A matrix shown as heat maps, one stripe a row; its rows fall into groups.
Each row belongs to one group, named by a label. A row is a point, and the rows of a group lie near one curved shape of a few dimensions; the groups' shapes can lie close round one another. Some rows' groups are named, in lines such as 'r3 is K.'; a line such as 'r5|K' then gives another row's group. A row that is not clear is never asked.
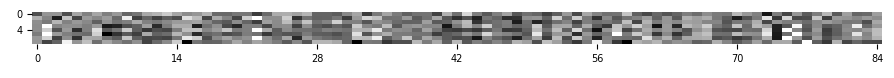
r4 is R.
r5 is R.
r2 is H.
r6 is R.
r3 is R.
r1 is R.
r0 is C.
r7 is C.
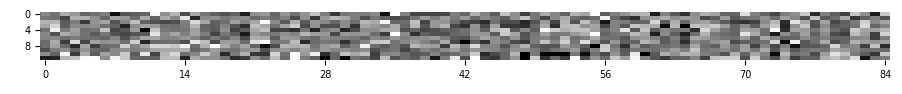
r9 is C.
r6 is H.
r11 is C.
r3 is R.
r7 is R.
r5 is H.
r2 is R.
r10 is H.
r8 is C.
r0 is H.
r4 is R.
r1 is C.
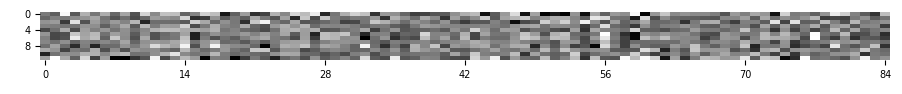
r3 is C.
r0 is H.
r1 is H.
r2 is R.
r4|C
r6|C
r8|C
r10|C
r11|R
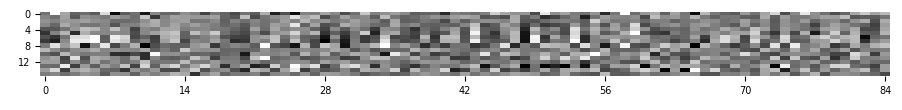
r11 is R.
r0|R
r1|H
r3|H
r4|C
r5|C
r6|C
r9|H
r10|H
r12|H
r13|H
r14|R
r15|C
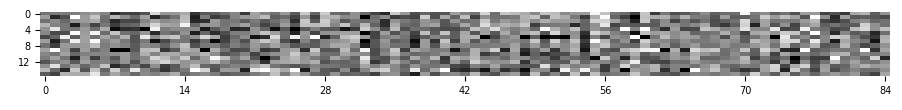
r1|C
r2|H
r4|R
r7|C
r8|C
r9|R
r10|H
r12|C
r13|R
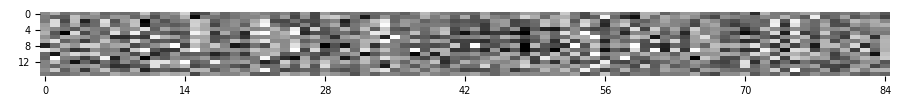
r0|H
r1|C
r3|R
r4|H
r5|R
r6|H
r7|R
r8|C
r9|R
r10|C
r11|R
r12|C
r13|H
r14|R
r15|C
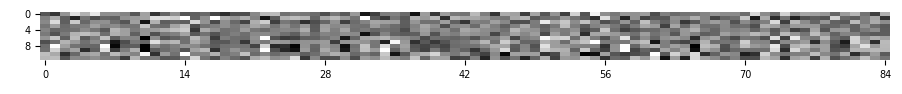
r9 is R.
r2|R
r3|H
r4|C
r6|R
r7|H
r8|R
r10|H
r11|R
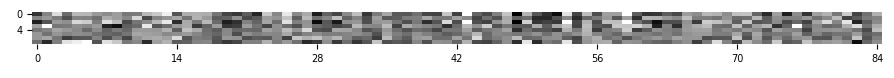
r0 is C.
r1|H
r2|C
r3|R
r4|H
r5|H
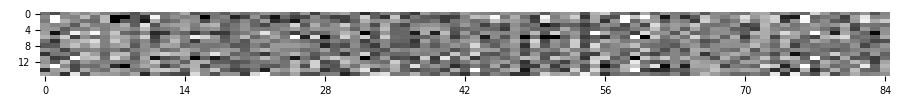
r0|C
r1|R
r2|R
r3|H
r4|H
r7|C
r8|C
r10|C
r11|C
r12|H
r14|C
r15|R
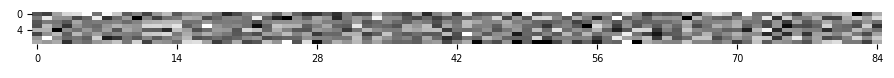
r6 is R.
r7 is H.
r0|C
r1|R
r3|C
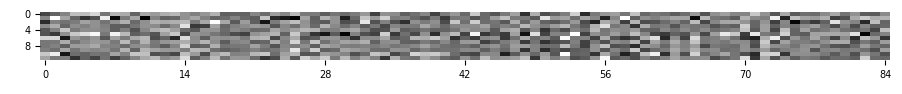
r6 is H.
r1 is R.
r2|C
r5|C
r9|H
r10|H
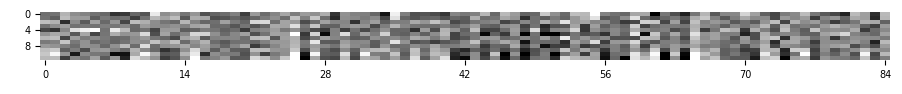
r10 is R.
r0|H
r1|H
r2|H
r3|H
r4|C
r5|H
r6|H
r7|H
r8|H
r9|R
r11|R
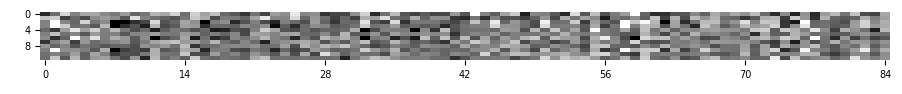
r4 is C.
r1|R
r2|R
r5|H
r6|C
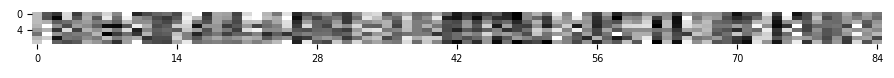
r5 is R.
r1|R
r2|R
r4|R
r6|H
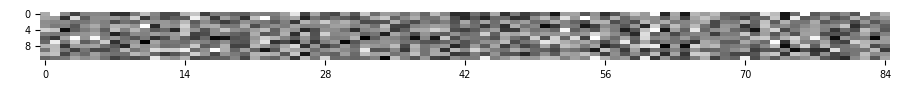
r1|R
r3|H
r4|H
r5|H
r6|C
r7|R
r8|R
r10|R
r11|H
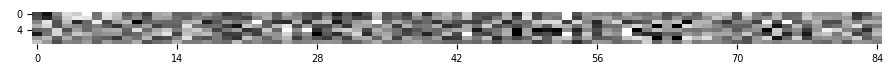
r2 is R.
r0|C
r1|C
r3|R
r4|H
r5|C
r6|R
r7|H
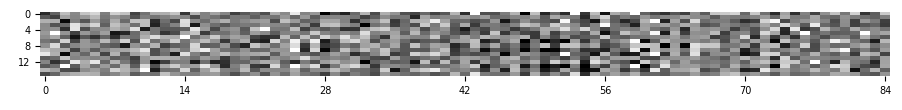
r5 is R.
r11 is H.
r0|C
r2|H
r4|R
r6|C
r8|R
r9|H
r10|H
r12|C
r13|H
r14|H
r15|C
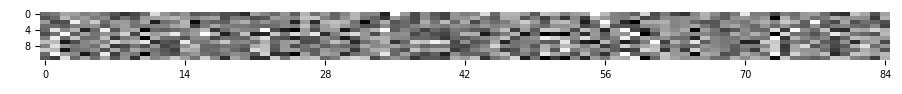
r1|H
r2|C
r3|C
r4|R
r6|R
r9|H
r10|R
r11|H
